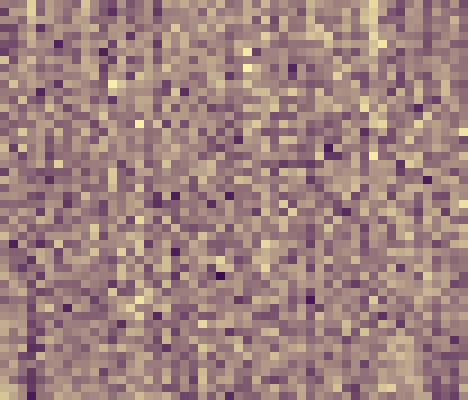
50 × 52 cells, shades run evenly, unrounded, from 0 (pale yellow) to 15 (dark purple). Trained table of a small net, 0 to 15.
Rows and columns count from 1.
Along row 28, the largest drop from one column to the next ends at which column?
16
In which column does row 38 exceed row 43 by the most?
27
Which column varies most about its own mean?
4
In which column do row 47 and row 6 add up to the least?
43
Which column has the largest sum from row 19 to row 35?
35
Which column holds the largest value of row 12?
5
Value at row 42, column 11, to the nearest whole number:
9
